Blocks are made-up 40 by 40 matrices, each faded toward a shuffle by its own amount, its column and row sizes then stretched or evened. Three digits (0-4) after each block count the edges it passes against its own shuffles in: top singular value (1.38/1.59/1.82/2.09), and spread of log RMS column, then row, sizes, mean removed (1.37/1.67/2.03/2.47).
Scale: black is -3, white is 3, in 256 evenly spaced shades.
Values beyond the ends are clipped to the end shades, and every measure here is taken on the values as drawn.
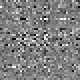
1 2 4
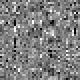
3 3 0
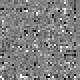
0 3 3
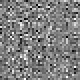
3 3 0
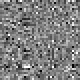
3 2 2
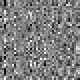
3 3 0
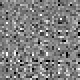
4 3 2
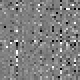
3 3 1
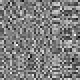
4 1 0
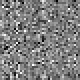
3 3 0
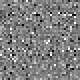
2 1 2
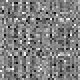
4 0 2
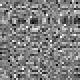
4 1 0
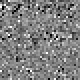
1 0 2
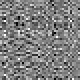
4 3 0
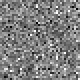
1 1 0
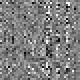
2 4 1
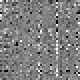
2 4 1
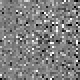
2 4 1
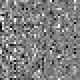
1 4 1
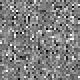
2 1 0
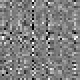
4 4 3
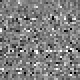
0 0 3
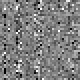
0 4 0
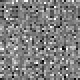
2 2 3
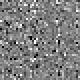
1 2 1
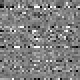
3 0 4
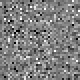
1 2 0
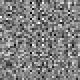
3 2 1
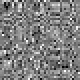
4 1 0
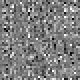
2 3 0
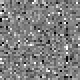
0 2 1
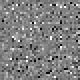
0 2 3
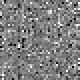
0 2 0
